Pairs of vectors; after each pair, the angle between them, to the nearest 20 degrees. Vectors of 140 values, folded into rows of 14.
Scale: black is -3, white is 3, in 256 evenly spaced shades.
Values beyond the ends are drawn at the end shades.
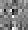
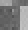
100 degrees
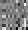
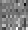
160 degrees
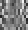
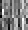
60 degrees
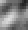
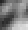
140 degrees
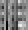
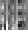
160 degrees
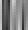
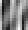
40 degrees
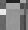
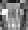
40 degrees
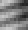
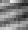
20 degrees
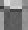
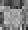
140 degrees
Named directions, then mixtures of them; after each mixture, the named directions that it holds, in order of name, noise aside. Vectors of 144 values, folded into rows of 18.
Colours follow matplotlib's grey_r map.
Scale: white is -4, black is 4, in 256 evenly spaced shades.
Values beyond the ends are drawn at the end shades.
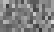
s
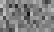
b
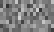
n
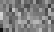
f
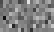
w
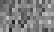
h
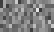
n, w.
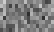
b, s.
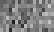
h.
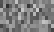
n.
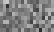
s.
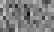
b.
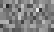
n.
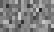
n.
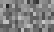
n, s, w.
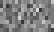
n.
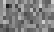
b, n, s.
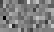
w.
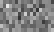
n.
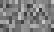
n.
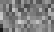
f.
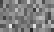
n, w.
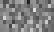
h, s, w.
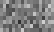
f, h, s.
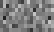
n, s, w.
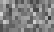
f, s.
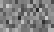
n.
